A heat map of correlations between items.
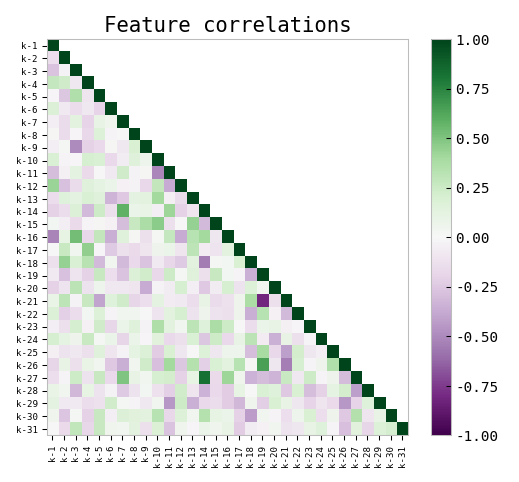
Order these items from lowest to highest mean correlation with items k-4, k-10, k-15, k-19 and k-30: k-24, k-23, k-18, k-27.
k-18, k-27, k-24, k-23
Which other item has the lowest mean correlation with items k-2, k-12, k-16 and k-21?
k-19
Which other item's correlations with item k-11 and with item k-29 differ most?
k-26
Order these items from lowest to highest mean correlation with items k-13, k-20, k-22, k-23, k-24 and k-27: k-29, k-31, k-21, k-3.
k-29, k-21, k-31, k-3
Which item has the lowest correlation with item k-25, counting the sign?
k-21
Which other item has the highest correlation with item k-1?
k-12
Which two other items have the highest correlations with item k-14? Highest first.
k-27, k-7
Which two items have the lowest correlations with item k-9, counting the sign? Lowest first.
k-3, k-20
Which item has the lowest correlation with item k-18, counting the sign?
k-14
